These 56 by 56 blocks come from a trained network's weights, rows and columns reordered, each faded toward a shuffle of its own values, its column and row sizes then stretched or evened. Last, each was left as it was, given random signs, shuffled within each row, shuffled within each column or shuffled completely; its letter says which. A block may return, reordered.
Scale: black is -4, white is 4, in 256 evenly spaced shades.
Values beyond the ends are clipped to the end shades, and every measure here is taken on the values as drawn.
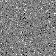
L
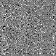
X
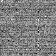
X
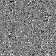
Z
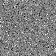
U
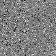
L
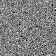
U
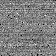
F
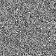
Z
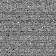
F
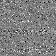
F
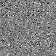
Z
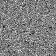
U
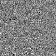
Z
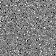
F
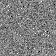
U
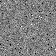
U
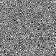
Z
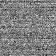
F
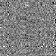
X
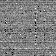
X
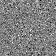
U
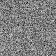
U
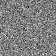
U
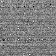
X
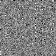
Z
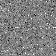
F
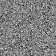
L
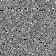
F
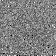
F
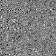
Z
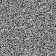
U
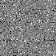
Z
